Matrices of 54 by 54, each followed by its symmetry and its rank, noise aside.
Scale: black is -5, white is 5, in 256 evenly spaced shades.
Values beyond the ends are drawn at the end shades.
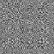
antisymmetric, rank six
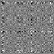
symmetric, rank three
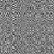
no symmetry, rank four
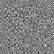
no symmetry, rank six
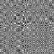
symmetric, rank four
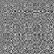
no symmetry, rank four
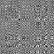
symmetric, rank four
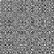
symmetric, rank four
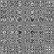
symmetric, rank three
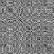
symmetric, rank three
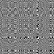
symmetric, rank three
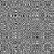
symmetric, rank four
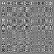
no symmetry, rank three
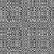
antisymmetric, rank four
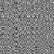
antisymmetric, rank four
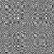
symmetric, rank four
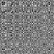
symmetric, rank three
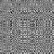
no symmetry, rank three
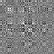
symmetric, rank three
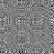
antisymmetric, rank four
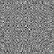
symmetric, rank four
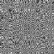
no symmetry, rank six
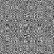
no symmetry, rank four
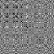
symmetric, rank three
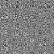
antisymmetric, rank six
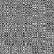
antisymmetric, rank four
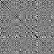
symmetric, rank four
